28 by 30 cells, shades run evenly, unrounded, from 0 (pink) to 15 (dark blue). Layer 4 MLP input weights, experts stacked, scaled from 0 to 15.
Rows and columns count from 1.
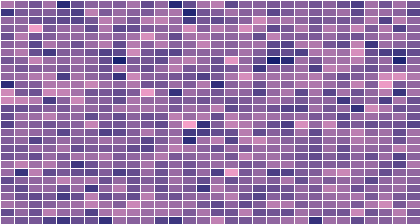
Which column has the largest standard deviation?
14
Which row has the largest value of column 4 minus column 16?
28
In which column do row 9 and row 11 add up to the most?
16
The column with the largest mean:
9
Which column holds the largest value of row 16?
15
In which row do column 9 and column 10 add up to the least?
27
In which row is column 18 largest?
26
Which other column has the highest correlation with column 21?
20
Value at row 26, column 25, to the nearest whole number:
6
